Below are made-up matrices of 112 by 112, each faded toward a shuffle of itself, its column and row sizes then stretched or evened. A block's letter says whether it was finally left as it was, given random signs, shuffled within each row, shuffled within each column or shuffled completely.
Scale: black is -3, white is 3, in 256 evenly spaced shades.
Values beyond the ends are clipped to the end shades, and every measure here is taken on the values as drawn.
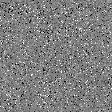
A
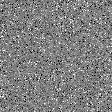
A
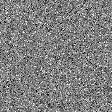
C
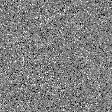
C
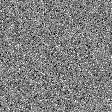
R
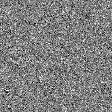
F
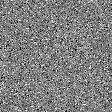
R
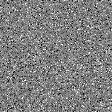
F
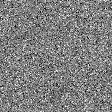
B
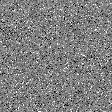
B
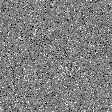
R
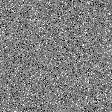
R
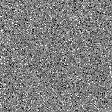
F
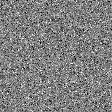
B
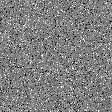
R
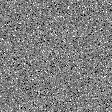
R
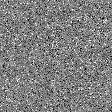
C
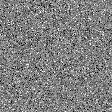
B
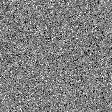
R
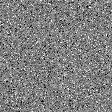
R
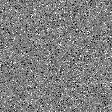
C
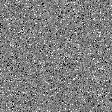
A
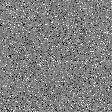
R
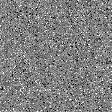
A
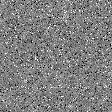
B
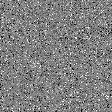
A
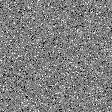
R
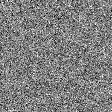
R
